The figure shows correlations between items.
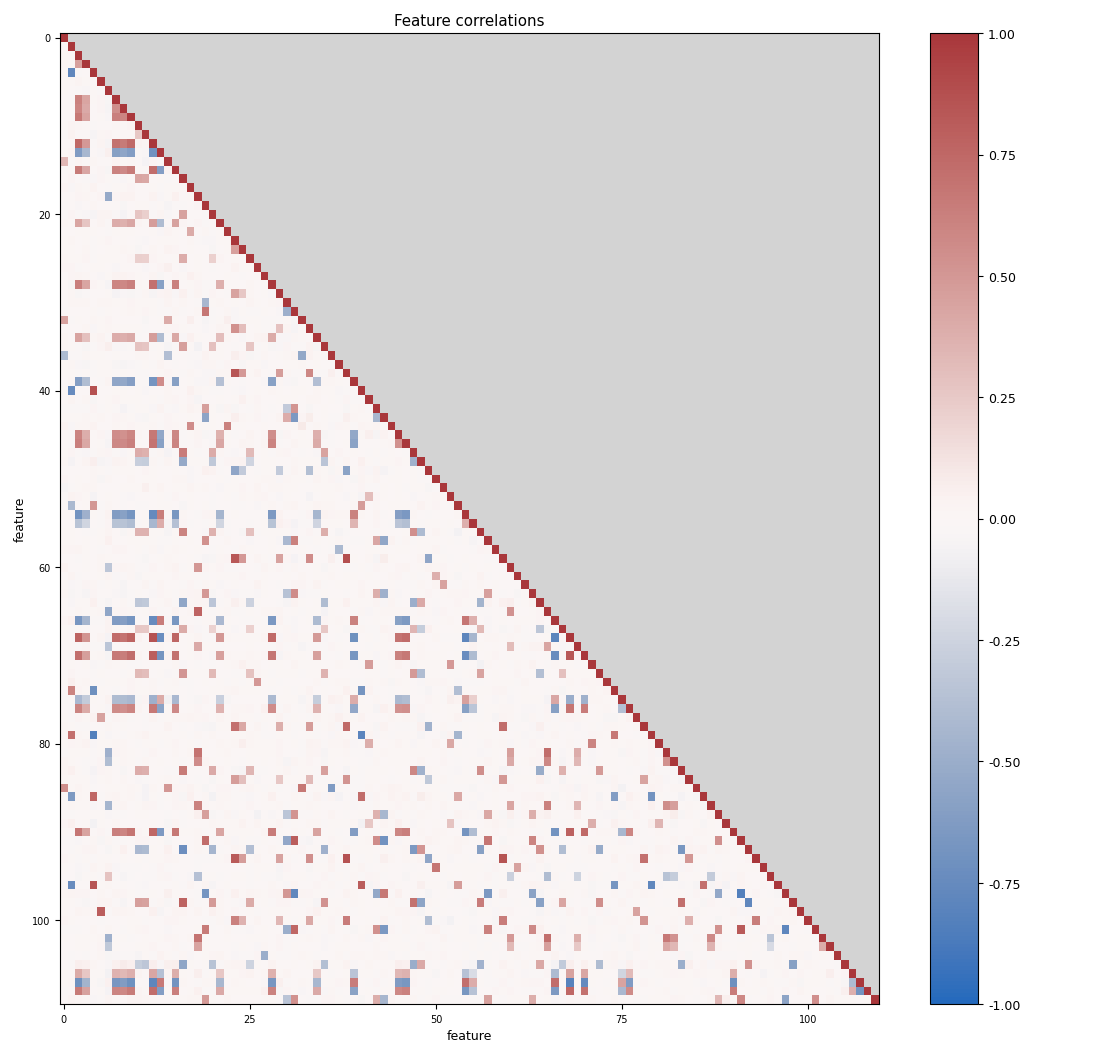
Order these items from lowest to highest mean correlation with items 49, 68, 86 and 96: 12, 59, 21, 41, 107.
107, 59, 41, 21, 12
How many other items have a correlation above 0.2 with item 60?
8
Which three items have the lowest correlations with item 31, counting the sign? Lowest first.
97, 43, 30
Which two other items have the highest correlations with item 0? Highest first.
85, 32
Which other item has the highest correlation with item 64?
92
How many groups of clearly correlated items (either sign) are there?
15
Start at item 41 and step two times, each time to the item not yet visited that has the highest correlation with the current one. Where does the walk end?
80
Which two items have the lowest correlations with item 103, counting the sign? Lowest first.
6, 95
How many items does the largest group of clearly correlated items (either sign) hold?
25
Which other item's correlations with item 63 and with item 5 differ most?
99
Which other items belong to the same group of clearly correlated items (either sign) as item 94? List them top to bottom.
50, 61
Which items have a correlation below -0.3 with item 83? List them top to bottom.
48, 64, 92, 105
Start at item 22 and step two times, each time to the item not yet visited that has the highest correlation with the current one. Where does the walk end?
17
